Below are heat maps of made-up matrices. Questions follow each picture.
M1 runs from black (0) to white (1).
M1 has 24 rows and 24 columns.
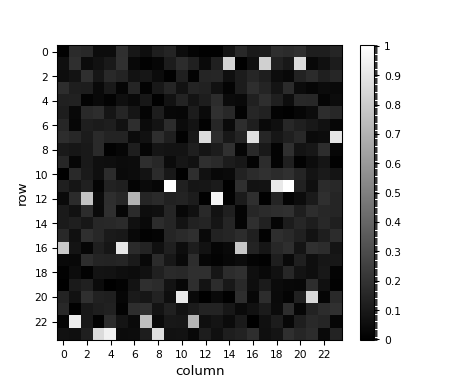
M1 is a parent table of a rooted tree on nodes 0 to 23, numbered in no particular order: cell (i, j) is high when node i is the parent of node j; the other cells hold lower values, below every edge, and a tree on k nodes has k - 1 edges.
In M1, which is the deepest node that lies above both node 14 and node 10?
1
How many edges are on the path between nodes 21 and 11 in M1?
4
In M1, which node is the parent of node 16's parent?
22
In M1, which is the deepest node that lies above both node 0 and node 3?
7
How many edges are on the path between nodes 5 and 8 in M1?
4
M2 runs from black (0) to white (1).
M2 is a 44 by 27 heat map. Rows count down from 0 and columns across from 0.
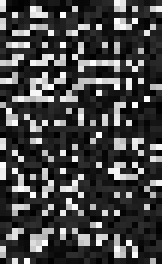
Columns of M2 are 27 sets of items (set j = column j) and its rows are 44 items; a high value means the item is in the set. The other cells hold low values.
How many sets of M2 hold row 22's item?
1
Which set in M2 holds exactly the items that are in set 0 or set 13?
19
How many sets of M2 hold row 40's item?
8
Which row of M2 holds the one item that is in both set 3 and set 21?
29
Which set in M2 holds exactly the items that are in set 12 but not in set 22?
8
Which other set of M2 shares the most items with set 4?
2
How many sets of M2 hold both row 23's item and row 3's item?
4
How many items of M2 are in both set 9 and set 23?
2
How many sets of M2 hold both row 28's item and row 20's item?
4
